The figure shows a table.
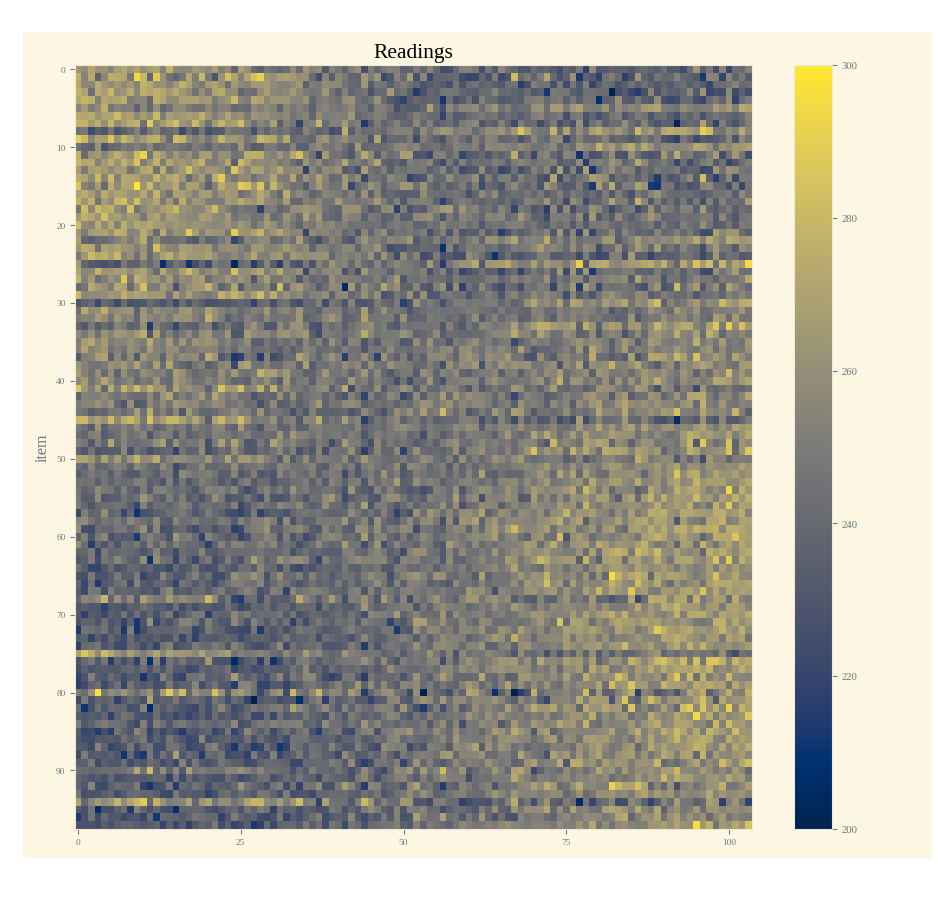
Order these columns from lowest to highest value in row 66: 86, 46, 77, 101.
77, 46, 101, 86
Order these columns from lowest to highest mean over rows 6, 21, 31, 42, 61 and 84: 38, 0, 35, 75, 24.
35, 75, 38, 0, 24
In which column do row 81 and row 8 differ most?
86
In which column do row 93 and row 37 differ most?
20
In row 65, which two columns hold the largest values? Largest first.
82, 98
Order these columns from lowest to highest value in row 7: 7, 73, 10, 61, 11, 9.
10, 73, 61, 7, 9, 11
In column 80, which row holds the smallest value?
4
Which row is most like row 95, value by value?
66
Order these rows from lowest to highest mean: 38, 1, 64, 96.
96, 64, 1, 38
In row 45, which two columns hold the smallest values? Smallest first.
92, 44
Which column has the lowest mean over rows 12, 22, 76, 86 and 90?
24
